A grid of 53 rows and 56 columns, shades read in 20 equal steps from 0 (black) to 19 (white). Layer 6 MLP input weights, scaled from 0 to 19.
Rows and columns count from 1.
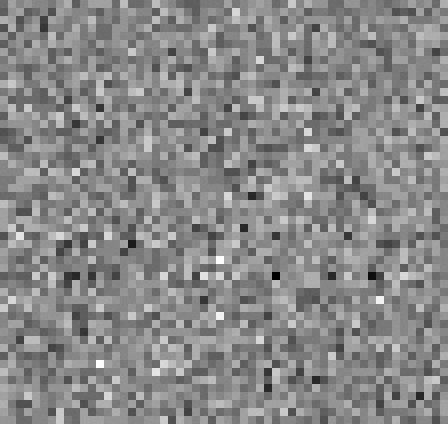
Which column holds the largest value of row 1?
37
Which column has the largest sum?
21
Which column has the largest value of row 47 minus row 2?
20
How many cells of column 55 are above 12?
6
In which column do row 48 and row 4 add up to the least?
40
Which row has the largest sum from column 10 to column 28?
46
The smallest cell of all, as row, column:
35, 35
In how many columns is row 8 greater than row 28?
18
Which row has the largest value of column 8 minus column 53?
30
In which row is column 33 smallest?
25
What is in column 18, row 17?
10
